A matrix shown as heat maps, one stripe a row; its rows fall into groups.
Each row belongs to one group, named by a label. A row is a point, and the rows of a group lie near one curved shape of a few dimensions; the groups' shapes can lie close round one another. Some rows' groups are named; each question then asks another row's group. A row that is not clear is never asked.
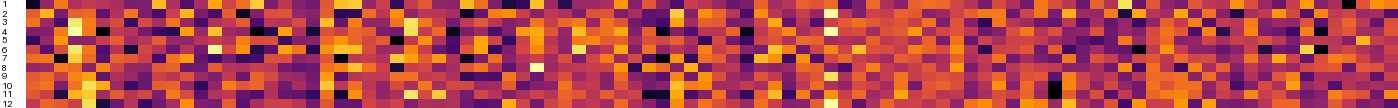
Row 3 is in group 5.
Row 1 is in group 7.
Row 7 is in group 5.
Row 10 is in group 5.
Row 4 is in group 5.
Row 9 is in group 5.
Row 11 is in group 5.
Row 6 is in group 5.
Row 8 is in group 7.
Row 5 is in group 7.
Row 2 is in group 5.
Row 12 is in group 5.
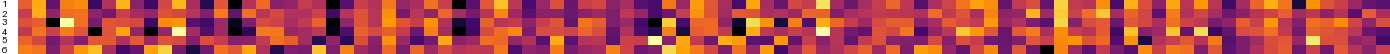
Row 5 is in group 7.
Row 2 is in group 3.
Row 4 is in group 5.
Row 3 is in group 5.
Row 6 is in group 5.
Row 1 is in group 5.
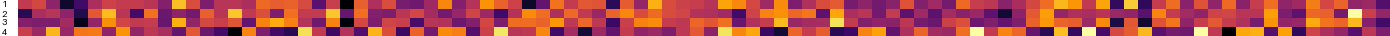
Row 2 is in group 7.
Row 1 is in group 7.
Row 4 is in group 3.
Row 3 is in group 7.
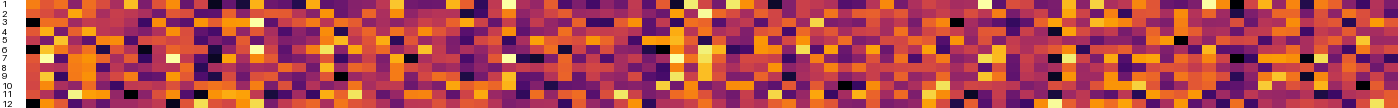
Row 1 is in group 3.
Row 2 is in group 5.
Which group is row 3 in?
7
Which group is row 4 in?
5
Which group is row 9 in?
5
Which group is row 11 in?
5
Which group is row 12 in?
7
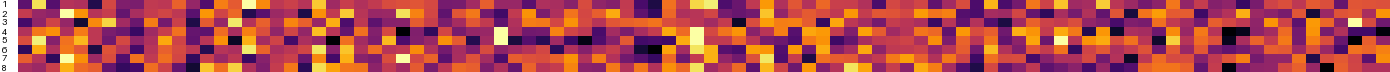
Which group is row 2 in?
5
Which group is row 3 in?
7
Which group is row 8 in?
5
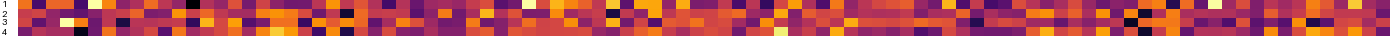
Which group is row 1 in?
7
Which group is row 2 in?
7
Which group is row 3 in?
5
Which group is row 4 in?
7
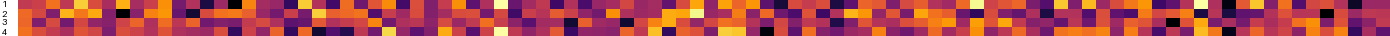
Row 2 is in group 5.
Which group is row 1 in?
3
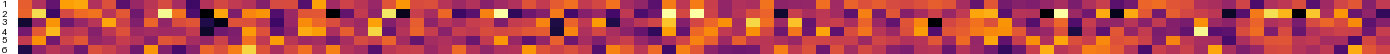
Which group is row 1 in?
5
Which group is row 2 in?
5
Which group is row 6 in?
7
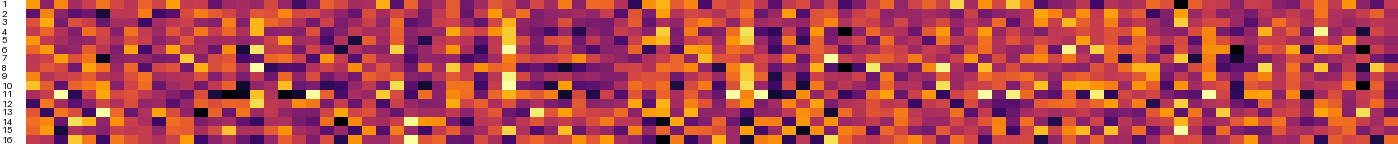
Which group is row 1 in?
7
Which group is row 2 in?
7
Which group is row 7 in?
5
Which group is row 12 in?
7
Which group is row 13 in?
7
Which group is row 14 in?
5
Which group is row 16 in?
5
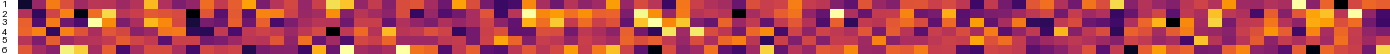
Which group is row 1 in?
7
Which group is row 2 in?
7
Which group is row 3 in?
7
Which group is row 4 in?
5
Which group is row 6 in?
5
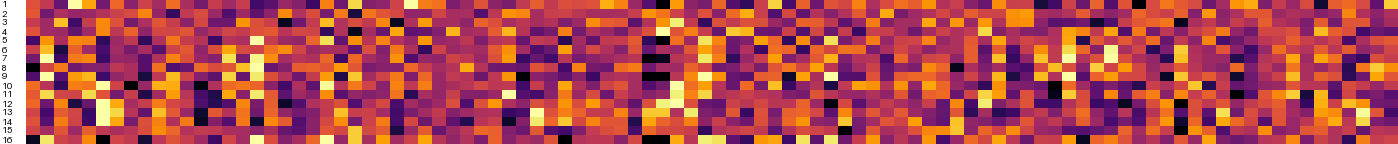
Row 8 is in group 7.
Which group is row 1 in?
5
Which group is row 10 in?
5
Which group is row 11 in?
5
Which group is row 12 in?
7
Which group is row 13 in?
7
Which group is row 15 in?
7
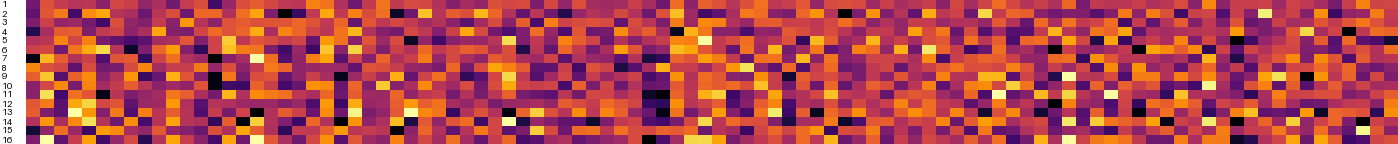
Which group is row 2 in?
7
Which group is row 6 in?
5
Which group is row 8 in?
7
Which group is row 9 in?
5
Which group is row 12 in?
5
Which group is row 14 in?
3
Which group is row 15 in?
7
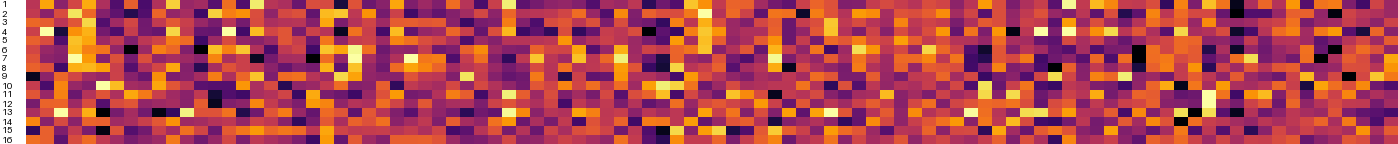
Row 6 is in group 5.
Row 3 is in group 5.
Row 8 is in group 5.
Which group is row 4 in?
3
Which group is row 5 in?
5
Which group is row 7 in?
5
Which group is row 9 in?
7
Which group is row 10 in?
7
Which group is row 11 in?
3
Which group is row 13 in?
5
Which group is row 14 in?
7
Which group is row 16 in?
5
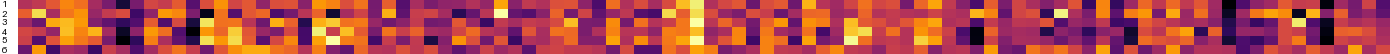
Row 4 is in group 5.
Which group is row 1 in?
5
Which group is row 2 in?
5
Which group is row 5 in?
5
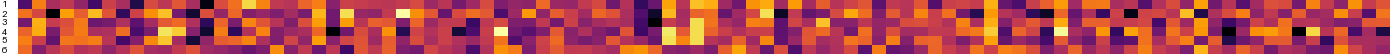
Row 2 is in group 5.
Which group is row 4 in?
5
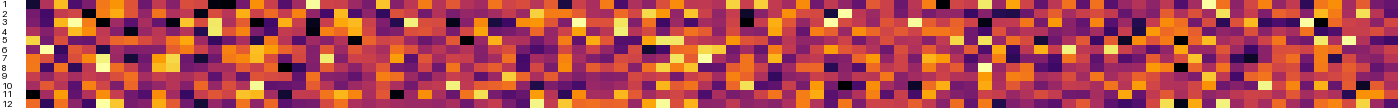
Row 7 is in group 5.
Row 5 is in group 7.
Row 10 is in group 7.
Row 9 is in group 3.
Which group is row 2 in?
7
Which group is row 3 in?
5
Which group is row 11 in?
7
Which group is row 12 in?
7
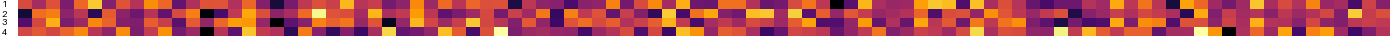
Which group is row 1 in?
7
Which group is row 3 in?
7
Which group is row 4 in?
3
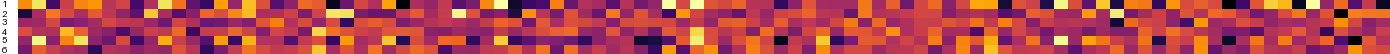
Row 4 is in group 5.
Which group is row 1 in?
5
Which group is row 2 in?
7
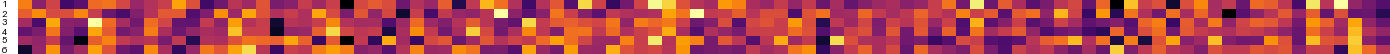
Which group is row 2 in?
5
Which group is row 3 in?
7
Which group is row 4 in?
7
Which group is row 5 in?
7
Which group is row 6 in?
7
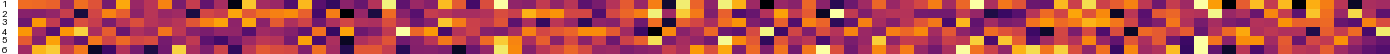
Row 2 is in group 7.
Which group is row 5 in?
3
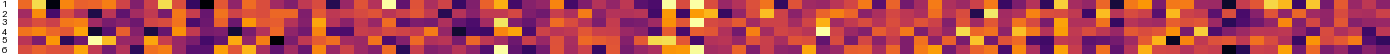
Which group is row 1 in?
5
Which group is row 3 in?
5
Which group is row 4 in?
5
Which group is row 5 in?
7
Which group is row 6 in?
5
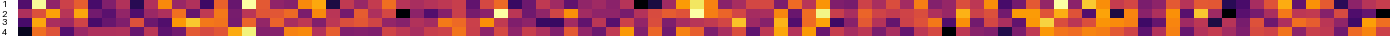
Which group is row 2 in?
5
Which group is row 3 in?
7
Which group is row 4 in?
7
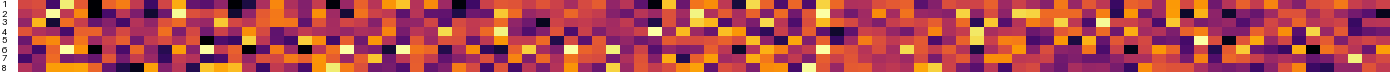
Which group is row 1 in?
5
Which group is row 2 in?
5
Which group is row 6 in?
5
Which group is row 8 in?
5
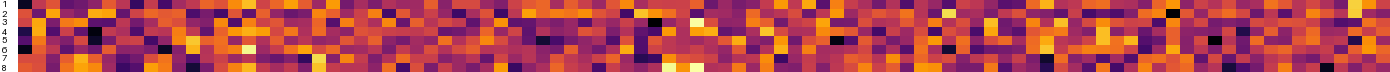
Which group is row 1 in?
7
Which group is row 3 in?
3
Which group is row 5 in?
7
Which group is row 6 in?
7
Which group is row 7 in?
5
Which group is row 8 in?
5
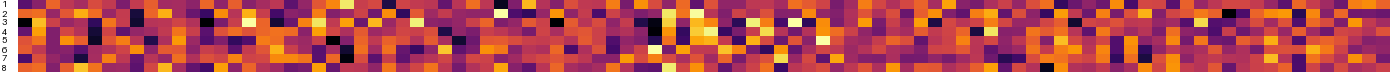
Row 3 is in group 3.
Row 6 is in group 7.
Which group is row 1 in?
7
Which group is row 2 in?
5
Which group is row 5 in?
5
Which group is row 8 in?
5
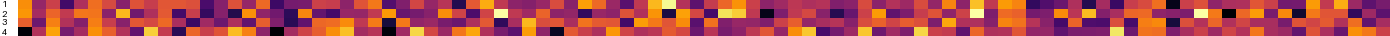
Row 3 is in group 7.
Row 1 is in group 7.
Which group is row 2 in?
3
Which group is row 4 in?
7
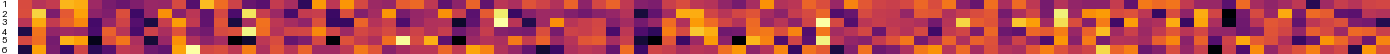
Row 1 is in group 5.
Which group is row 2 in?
3
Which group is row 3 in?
5
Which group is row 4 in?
3
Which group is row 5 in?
5
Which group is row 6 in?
7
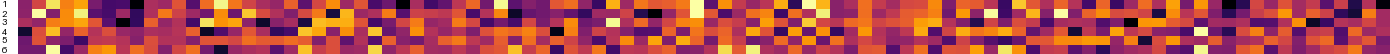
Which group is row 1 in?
5
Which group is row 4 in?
3
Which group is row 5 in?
7
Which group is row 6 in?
3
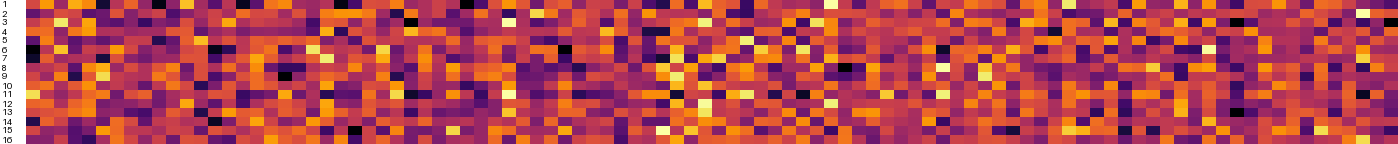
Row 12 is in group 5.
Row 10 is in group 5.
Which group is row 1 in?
5
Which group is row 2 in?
7
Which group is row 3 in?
5
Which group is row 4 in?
5
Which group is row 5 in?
7
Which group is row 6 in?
3
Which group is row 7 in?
3
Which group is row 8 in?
7
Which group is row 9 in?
7
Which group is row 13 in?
5
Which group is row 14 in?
3
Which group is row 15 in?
7
